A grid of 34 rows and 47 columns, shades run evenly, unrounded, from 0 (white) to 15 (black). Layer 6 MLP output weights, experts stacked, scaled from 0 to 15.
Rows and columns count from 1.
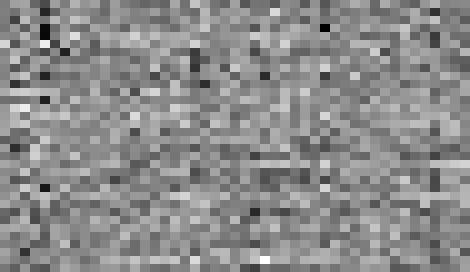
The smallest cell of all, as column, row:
27, 33
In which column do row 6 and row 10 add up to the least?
36
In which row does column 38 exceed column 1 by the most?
26
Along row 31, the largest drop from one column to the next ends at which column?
34
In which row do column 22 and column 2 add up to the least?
16
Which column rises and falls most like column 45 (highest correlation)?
46
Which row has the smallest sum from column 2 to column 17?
15
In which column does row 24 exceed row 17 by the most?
5
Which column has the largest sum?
44
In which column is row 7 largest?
7
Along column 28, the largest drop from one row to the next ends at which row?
2
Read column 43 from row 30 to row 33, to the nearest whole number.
8 8 7 6
